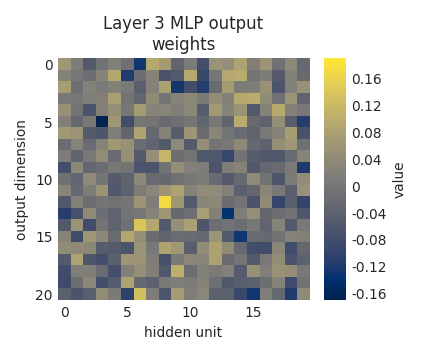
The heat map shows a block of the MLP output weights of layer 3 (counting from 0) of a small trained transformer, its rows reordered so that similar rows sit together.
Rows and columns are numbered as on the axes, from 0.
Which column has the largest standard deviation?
8
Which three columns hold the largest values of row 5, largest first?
14, 4, 17
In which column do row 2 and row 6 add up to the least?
9
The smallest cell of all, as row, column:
5, 3
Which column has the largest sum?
6
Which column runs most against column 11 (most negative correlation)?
0
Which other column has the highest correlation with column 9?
11
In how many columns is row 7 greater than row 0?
11
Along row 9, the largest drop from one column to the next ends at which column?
19
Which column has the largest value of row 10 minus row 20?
15
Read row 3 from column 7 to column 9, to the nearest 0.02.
0.04 0 0.02
